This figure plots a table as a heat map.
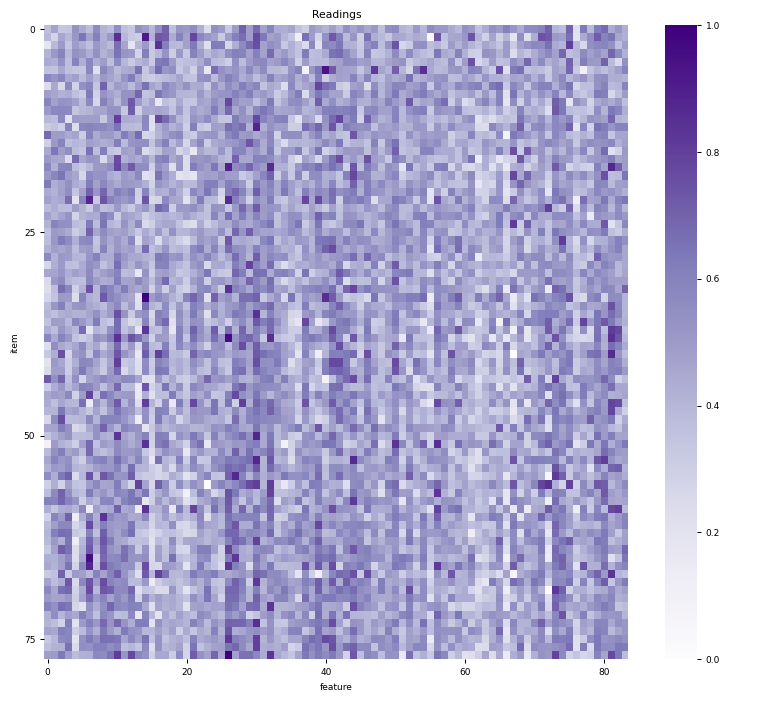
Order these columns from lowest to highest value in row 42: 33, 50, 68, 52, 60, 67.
52, 67, 60, 33, 68, 50
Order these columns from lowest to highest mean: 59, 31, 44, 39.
59, 31, 39, 44
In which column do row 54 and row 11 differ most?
16
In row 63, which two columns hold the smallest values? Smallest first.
4, 15
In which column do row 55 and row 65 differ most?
61
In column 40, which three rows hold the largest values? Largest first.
5, 33, 75
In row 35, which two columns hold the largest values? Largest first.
30, 10
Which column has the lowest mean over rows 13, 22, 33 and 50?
76
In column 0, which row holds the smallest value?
51
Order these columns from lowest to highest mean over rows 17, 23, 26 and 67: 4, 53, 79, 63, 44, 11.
63, 4, 53, 11, 79, 44
